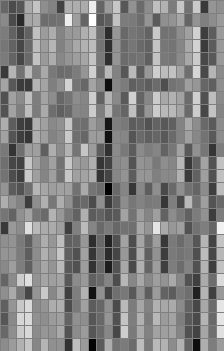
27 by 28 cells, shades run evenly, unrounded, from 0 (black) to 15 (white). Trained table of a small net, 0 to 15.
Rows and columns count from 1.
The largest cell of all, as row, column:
2, 12
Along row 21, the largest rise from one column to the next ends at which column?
28
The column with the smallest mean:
14
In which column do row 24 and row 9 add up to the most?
4
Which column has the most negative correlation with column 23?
8
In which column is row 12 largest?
11
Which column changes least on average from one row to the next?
18
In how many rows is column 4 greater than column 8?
15
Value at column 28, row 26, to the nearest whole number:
13
